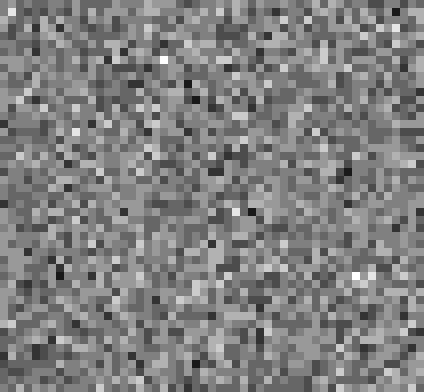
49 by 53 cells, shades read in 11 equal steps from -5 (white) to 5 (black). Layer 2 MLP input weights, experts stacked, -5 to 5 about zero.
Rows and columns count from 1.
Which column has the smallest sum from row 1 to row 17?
10
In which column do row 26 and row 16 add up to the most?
1
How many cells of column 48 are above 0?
17
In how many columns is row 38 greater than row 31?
20
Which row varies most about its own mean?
35
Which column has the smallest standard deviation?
38
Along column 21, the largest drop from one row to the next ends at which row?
8
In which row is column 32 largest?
27
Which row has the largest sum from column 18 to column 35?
9
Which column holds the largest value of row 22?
44
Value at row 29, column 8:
-1
